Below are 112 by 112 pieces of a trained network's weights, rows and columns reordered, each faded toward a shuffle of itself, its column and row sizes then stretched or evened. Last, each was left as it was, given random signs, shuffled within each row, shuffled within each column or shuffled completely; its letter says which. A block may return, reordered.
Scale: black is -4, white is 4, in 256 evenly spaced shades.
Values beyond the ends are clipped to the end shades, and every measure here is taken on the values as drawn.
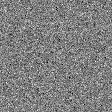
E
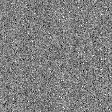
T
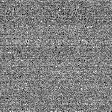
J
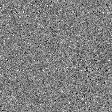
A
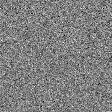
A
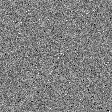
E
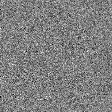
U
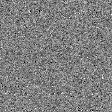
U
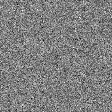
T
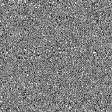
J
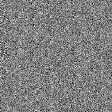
J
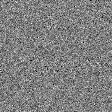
A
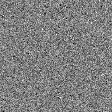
T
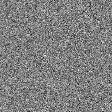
T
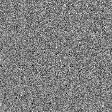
U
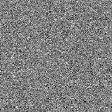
J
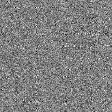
U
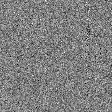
T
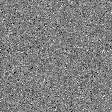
E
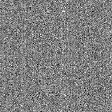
J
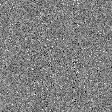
T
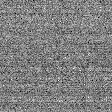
A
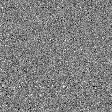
A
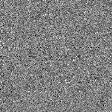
U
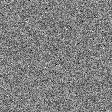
E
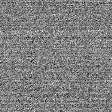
J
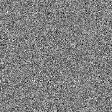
U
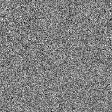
U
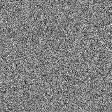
T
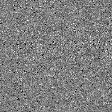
U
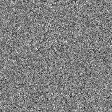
A
